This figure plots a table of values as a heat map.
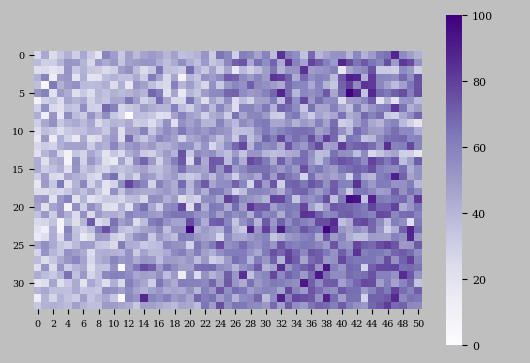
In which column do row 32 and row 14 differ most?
11
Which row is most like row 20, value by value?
14
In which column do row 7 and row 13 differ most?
9
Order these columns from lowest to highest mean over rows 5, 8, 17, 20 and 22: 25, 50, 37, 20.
20, 25, 37, 50
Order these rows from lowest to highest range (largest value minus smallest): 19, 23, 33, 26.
33, 26, 19, 23
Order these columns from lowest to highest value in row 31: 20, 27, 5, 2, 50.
2, 5, 20, 27, 50
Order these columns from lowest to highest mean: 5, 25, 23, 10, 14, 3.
3, 5, 10, 14, 23, 25
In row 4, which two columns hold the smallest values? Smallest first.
1, 12
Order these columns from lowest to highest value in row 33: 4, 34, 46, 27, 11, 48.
4, 11, 34, 27, 48, 46
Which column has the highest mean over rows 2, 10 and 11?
35
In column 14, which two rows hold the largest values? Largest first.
32, 28
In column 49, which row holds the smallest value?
22
